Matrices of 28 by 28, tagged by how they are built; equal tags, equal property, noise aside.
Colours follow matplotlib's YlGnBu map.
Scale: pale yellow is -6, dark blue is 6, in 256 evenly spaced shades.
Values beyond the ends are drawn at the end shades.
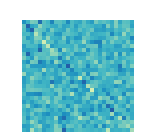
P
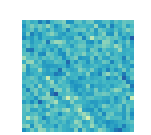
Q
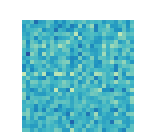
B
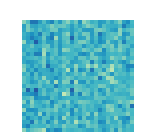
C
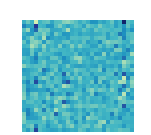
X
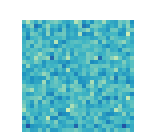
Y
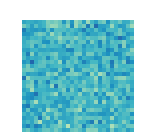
C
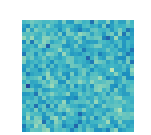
Q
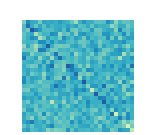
P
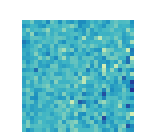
X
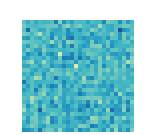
C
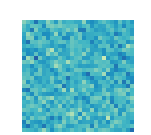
Q
